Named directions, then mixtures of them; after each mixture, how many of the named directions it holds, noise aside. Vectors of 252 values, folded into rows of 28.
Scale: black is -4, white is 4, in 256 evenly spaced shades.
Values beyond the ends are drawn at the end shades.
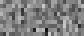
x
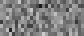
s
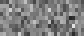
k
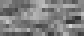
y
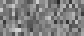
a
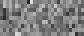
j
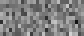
four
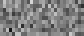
two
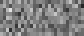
three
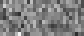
two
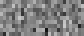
one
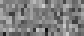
two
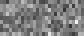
four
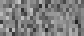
two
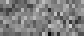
four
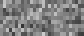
three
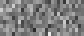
four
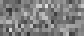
three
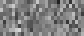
one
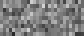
four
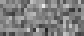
three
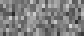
four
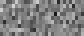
two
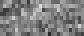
four
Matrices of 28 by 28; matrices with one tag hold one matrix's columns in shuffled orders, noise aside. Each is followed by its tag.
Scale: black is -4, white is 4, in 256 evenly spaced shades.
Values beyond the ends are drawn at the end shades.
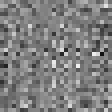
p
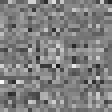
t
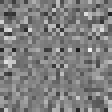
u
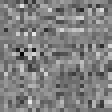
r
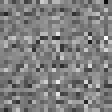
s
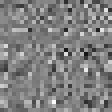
r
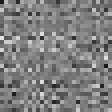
s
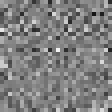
u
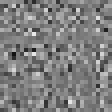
r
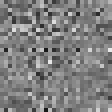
u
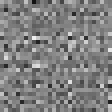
s
